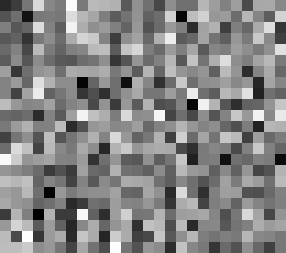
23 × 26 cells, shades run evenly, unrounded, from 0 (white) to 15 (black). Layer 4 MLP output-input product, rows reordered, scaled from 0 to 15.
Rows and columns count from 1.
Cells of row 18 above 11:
3
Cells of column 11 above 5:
17
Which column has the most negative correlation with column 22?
2
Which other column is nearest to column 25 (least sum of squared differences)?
20
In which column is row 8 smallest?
4
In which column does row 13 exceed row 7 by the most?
16
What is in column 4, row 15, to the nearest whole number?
6
